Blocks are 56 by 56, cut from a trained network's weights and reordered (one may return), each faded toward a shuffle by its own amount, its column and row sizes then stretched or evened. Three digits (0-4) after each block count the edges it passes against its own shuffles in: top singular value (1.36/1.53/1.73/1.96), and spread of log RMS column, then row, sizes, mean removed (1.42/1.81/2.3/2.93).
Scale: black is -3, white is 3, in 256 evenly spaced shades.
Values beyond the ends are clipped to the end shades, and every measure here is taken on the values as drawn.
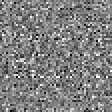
0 0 3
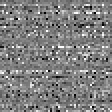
1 1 4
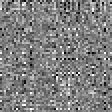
4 3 3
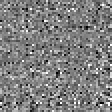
1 2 3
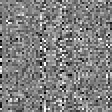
4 4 1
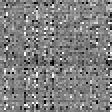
2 4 1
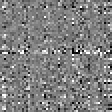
2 4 3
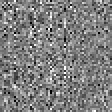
3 3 0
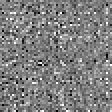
0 3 3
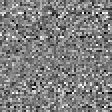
2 0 3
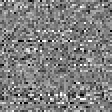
3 0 4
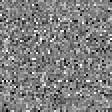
0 0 3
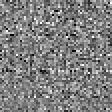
0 0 2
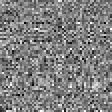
3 1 2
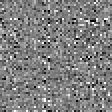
0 3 3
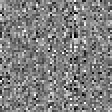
4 4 0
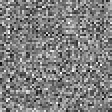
3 0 0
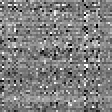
2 3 0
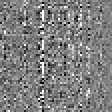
4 4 1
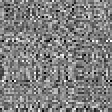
4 0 3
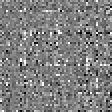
1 3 3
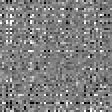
3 3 4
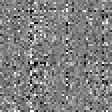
3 4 2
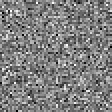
1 1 0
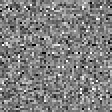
0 0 3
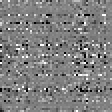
1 2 4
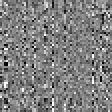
3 4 0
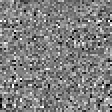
1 2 2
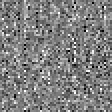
0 3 1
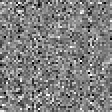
1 3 1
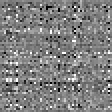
1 3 3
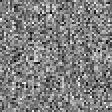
2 0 0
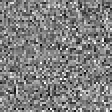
2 2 1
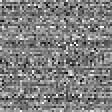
2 0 2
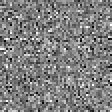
1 2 2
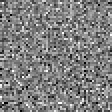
1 1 1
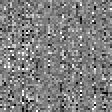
0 4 0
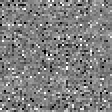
0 1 2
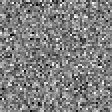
1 0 2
